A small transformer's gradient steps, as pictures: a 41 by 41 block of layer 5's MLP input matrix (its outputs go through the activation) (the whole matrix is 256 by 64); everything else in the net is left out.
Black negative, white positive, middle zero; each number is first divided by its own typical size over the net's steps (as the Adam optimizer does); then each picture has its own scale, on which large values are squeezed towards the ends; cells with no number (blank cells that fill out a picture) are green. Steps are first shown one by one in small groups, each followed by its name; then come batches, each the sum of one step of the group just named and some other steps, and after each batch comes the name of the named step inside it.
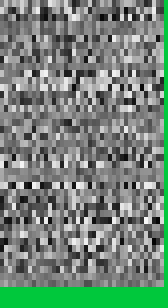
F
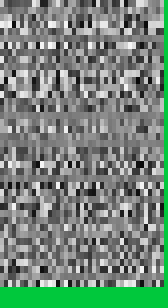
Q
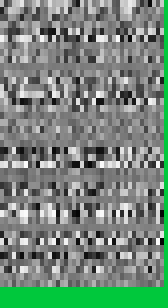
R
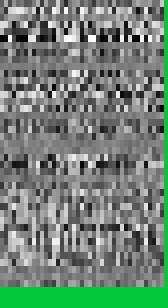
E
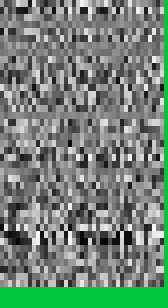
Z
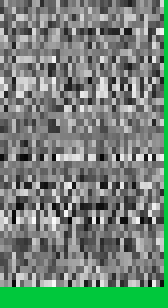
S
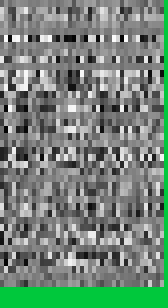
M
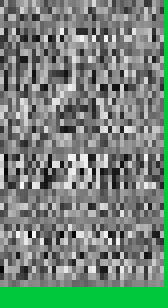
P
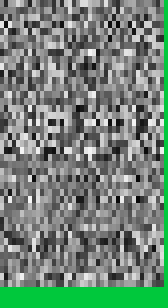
Z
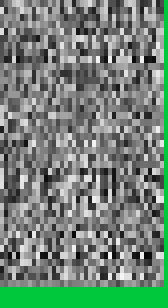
P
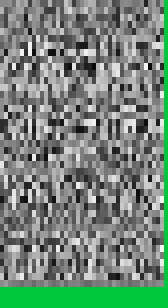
F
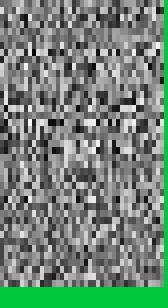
F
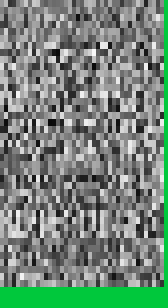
S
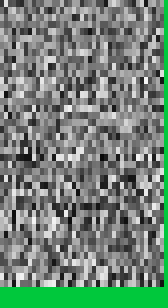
S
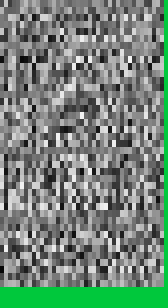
P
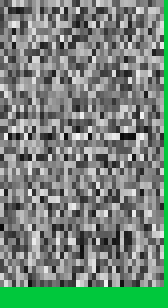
Z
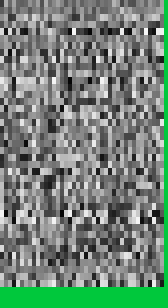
S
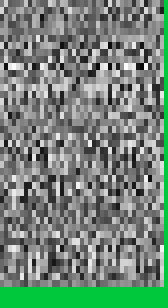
F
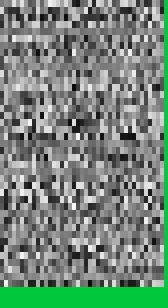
F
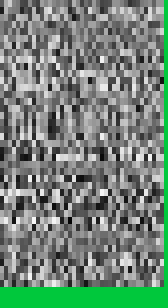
S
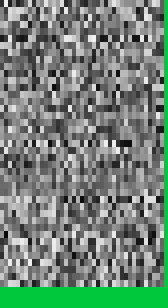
E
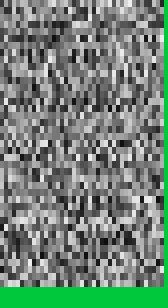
Z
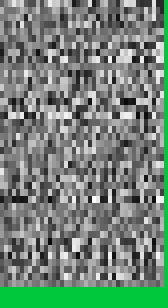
F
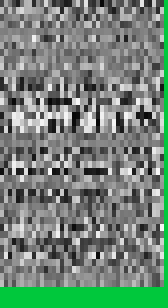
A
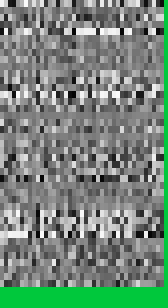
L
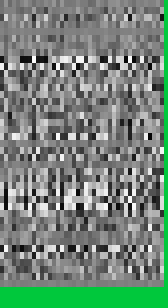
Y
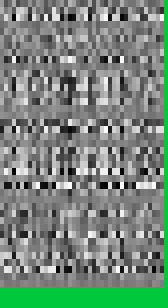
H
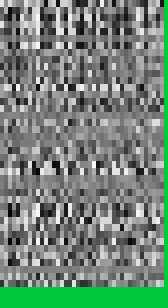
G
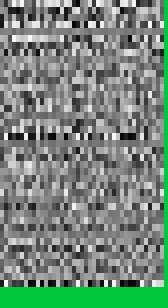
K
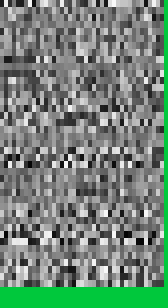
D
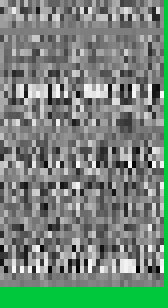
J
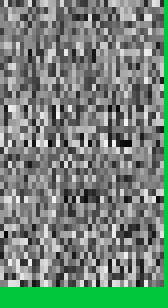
D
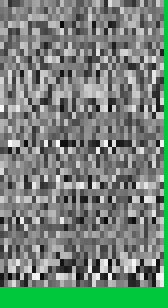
J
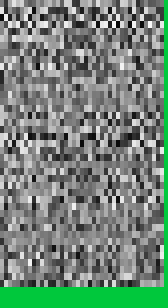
K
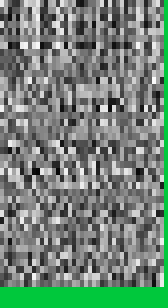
G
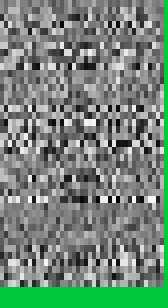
J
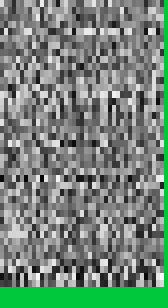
L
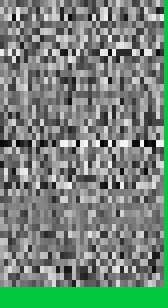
H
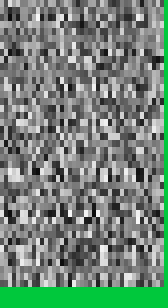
G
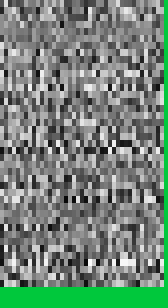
J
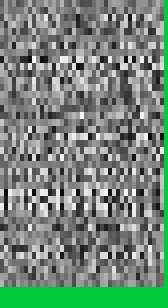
Y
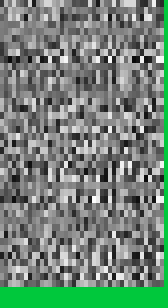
D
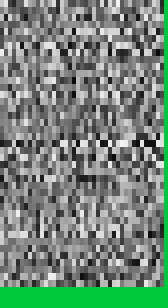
L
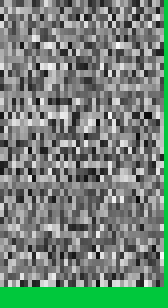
A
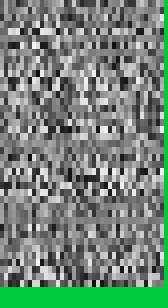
H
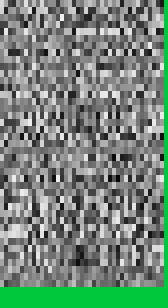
L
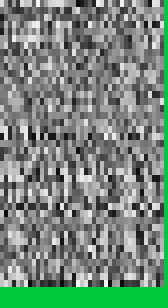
K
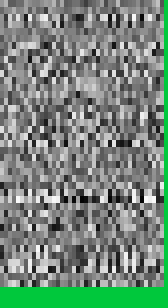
J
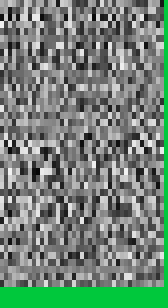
G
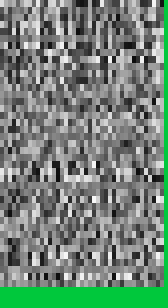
G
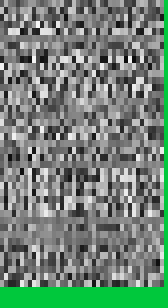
Y
